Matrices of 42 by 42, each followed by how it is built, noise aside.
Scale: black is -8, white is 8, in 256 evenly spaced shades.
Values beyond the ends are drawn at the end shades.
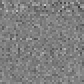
uneven rows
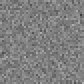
noise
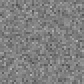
noise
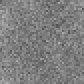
smooth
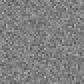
noise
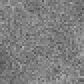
smooth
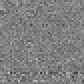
uneven rows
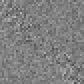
banded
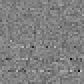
uneven rows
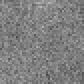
smooth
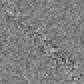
banded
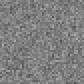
noise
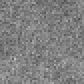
smooth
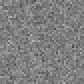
noise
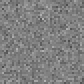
noise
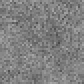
smooth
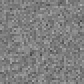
noise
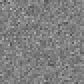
noise
